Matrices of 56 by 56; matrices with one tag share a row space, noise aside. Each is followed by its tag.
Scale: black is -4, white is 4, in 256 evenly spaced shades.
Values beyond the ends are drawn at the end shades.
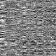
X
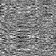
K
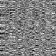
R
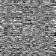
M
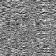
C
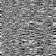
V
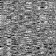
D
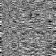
V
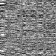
X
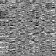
R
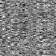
C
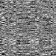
K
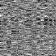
D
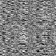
C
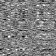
C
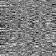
R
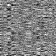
D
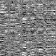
X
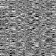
R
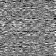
M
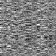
D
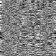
V
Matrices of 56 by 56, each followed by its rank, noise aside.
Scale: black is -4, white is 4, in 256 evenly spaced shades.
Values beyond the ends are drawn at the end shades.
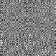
five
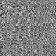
eight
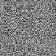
seven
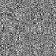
eight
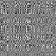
four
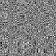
seven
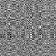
four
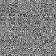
six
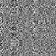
seven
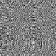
seven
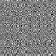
four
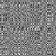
four
